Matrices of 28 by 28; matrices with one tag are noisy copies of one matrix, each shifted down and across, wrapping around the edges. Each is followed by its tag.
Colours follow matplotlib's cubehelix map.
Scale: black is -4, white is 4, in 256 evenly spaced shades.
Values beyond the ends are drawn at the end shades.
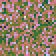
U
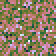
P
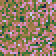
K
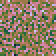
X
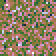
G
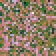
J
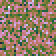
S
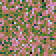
J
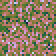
J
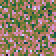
P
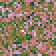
P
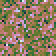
G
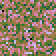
K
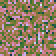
S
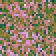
U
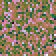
P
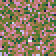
G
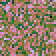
J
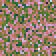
U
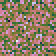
S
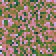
U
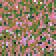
P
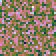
S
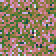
J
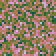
J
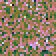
X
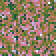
U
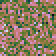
J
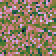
K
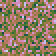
P
